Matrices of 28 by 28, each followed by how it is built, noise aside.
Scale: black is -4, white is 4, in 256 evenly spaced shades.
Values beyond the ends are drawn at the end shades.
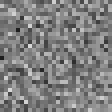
noise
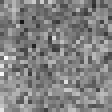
smooth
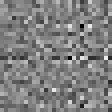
low rank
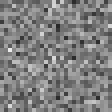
repeating rows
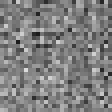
blocks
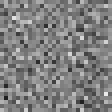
repeating rows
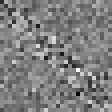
banded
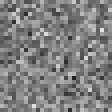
noise
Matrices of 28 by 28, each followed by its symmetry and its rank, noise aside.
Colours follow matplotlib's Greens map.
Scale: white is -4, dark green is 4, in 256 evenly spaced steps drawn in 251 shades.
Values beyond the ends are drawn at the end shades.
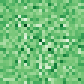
symmetric, rank five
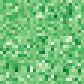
no symmetry, rank six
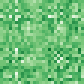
symmetric, rank five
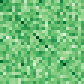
symmetric, rank seven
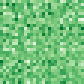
antisymmetric, rank six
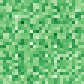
symmetric, rank five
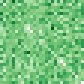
symmetric, rank six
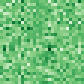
no symmetry, rank six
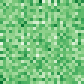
symmetric, rank five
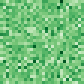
no symmetry, rank six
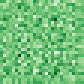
no symmetry, rank five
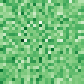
antisymmetric, rank six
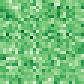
antisymmetric, rank six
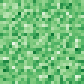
symmetric, rank seven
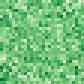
antisymmetric, rank six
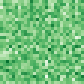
no symmetry, rank seven
